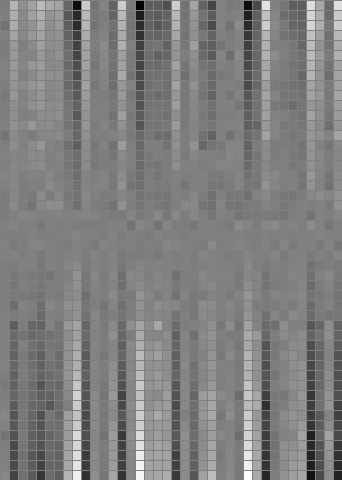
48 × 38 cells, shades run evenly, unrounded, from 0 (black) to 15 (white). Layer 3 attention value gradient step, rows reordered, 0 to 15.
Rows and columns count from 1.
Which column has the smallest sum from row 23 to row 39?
35
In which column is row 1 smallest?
16
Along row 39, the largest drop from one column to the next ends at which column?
10
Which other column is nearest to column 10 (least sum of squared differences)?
20
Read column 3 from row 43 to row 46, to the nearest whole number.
7 7 7 7
